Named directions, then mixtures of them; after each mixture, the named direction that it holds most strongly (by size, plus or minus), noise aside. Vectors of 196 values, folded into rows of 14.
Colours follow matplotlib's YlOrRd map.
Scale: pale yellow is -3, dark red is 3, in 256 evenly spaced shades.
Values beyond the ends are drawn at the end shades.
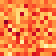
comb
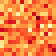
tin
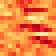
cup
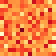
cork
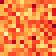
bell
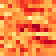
cup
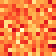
cork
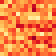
bell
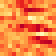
cup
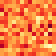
tin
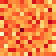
cork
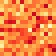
tin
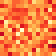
cork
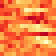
cup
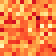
tin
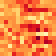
cup
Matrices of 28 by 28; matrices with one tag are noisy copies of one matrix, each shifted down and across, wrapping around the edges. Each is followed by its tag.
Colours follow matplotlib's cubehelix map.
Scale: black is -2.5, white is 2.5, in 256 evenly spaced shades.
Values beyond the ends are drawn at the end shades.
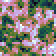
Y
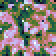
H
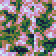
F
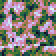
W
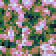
F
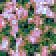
F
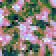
F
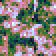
Y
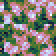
H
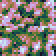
W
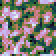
W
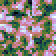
F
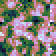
F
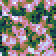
H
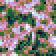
Y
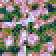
W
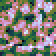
W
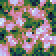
H
